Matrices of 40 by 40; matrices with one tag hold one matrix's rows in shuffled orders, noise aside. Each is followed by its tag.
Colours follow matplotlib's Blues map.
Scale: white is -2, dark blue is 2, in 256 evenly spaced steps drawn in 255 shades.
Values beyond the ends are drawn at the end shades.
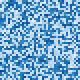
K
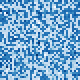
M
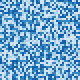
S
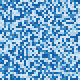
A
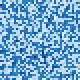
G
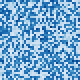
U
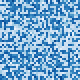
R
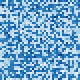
R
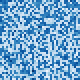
M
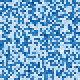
U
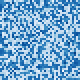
M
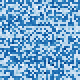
R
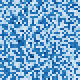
A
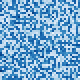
S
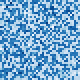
A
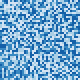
M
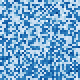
U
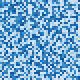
A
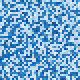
A
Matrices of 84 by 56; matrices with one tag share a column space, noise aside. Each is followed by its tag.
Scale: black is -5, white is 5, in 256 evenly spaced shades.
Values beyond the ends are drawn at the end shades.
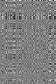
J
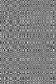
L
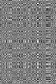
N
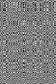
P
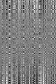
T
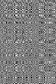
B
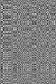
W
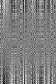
T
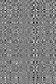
B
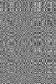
P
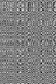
P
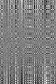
T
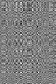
P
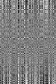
T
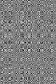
L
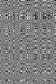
J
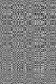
W
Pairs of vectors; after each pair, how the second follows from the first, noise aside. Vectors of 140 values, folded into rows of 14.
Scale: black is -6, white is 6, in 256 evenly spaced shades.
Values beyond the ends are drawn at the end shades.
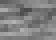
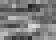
wrapped around, negated, scaled up.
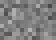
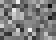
scaled up.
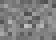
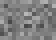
negated.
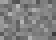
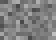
negated.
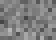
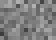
wrapped around.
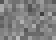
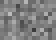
wrapped around.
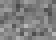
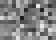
wrapped around, negated, scaled up.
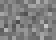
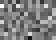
wrapped around, scaled up.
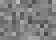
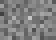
wrapped around.
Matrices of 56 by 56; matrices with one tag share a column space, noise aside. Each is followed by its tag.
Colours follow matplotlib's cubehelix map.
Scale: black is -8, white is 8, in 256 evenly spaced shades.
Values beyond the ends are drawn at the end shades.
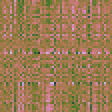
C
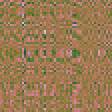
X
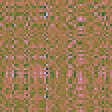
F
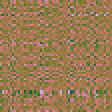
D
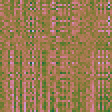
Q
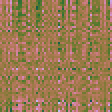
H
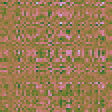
X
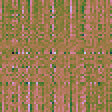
C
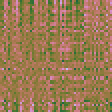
H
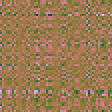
D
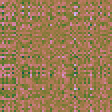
F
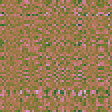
D
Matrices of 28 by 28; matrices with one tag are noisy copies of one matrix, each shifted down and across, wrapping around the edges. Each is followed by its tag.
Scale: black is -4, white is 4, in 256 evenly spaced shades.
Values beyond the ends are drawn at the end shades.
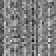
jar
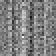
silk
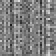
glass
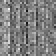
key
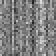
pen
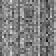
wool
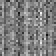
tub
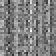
tub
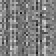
glass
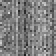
wool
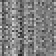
silk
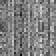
wool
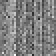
key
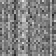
pen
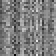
tub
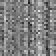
silk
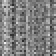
silk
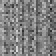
tub
